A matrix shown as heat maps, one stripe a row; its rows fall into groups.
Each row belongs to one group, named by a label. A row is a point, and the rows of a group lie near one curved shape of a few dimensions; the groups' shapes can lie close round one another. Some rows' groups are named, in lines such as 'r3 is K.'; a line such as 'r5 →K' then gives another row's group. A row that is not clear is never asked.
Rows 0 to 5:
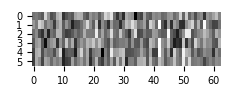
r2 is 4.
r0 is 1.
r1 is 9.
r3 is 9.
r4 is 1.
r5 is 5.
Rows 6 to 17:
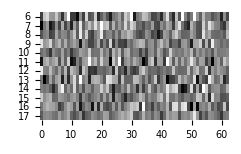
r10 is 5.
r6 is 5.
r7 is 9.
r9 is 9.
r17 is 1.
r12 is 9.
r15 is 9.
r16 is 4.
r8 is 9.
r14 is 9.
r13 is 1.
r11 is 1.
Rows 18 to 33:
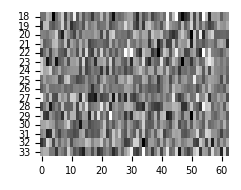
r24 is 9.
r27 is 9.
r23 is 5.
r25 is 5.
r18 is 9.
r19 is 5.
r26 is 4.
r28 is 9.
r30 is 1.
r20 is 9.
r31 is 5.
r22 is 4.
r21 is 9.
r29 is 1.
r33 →1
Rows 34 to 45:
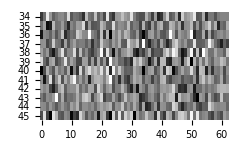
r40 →1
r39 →1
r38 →9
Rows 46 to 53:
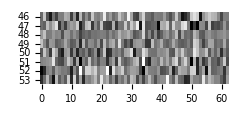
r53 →9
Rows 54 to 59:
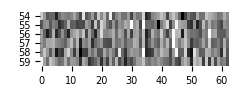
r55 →4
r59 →9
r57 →4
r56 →5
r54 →5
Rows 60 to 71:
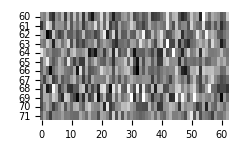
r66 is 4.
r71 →5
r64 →9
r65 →5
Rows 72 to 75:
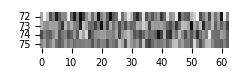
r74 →9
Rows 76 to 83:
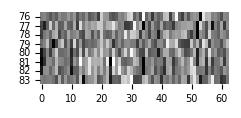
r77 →1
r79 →9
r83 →1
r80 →9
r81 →1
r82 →1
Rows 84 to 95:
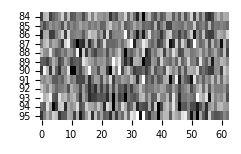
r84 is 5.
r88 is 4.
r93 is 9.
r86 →5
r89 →1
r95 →4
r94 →5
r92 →9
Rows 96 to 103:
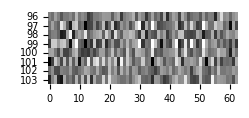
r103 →9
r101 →1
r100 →4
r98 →5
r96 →5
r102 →5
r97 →5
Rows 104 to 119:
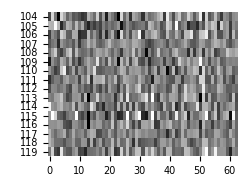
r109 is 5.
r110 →9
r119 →5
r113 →4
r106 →5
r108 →5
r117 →9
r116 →4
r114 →9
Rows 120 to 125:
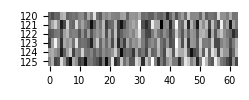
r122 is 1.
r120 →9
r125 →5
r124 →9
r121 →1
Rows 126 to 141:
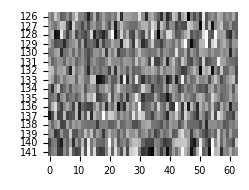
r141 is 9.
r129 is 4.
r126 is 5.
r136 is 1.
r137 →9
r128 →5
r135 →9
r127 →9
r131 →5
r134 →1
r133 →9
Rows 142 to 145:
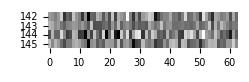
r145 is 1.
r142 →4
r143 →9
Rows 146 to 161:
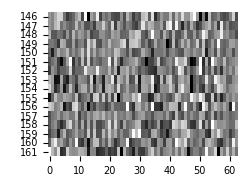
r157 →1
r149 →9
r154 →5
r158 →9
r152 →5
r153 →5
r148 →1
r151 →9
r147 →9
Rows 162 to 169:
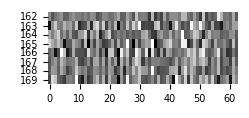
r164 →4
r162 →5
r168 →4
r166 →5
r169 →1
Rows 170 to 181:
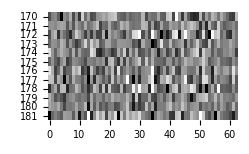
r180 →4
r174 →9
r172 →4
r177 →4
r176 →1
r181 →1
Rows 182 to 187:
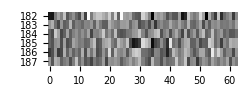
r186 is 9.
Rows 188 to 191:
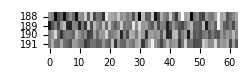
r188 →5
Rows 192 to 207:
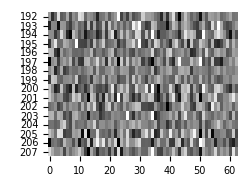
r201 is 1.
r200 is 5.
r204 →9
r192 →1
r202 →9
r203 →4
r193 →4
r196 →5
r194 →5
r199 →5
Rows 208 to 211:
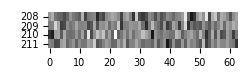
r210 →1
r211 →9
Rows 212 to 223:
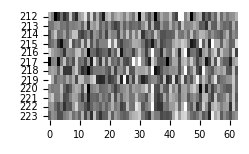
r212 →5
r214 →5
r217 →4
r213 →4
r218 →4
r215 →9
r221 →1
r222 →4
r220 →4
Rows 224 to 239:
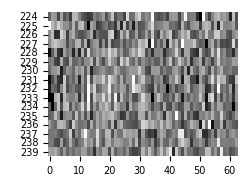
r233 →1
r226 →5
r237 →5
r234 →1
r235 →9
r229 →5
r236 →9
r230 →1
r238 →5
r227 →4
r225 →9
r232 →9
